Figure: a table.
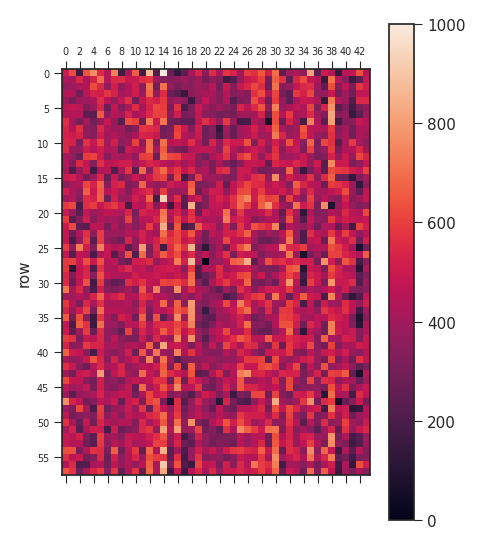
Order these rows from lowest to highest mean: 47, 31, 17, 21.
47, 31, 21, 17
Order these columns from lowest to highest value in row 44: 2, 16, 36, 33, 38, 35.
36, 33, 2, 38, 35, 16
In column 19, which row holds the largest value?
22
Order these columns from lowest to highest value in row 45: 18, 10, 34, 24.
10, 34, 24, 18
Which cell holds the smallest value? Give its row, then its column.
27, 20
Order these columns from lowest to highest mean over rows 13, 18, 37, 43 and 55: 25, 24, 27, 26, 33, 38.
24, 27, 33, 25, 26, 38
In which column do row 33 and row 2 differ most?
18
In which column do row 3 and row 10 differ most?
32
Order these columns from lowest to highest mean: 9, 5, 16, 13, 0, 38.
9, 13, 0, 16, 5, 38
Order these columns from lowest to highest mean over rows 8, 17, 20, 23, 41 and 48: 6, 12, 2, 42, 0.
42, 6, 2, 0, 12
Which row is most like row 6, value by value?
53
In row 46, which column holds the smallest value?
37
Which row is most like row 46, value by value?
4
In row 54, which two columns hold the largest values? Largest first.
14, 35
